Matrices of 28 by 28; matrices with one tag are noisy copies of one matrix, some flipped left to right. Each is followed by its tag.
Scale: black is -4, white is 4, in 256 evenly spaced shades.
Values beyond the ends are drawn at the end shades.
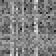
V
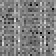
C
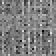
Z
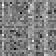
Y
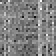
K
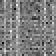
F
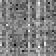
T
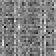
C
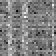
Y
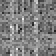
V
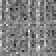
T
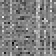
F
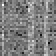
Y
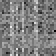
V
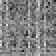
T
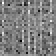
Z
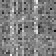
V
